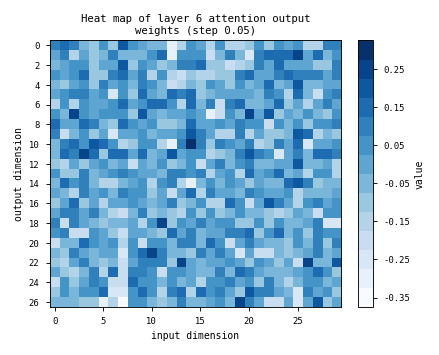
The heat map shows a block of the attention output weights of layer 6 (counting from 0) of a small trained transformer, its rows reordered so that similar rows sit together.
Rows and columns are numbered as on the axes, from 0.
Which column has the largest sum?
9
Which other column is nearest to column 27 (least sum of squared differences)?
8
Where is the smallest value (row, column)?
26, 7
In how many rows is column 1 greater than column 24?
11
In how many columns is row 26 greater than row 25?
8
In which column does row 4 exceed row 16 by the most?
25
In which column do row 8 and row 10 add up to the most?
14
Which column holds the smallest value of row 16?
20
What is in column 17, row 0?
0.05
